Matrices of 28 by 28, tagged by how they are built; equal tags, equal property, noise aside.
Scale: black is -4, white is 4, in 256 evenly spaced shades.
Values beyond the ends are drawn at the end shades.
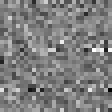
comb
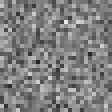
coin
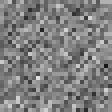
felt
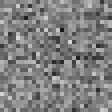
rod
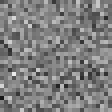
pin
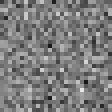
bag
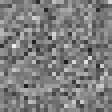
bag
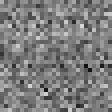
bag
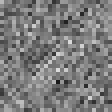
felt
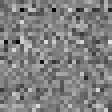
comb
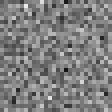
pin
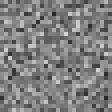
coin
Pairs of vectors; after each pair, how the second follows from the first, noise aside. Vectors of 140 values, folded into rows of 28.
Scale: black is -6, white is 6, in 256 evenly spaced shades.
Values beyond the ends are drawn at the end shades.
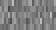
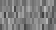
reversed, negated.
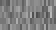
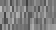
reversed, negated.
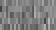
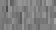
reversed, negated, shrunk.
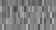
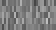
wrapped around.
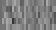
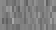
negated, shrunk.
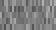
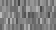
wrapped around.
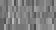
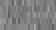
negated, shrunk.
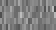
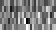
wrapped around, scaled up.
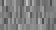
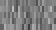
reversed, negated.
